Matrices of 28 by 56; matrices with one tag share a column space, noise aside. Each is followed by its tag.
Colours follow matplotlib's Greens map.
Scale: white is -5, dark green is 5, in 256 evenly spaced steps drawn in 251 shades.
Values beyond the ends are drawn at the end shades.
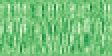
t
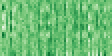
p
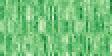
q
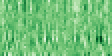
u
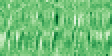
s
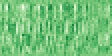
t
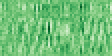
t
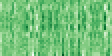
p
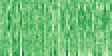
p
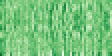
p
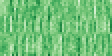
q
